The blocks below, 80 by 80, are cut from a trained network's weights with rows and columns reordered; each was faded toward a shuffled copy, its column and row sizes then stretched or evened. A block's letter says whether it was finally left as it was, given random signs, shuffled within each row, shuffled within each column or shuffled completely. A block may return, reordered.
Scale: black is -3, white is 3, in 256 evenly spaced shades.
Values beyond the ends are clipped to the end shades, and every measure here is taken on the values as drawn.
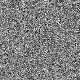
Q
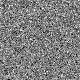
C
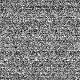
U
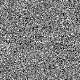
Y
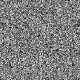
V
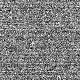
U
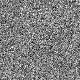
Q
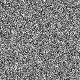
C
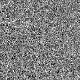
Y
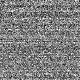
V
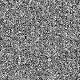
Q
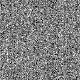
Q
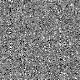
Y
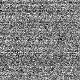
V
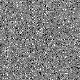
V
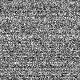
U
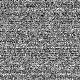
U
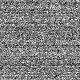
U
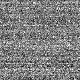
V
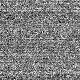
U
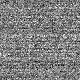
U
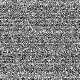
V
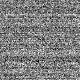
V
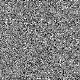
Y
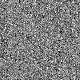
Q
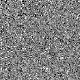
V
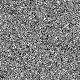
C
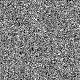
C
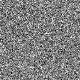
Q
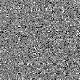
V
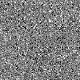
V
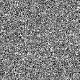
Y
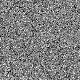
U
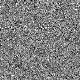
U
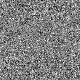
U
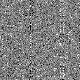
V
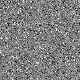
U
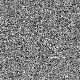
U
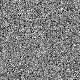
U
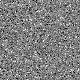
Q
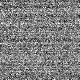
V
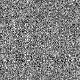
V
